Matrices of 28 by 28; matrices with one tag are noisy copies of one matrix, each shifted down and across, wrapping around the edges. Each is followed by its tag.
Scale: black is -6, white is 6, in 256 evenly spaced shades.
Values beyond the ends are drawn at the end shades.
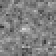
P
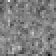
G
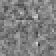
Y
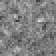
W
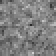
W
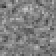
P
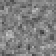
P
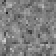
Y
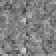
Y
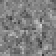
Y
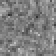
G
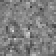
Y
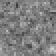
P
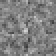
Y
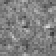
W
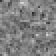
P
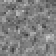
P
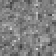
G
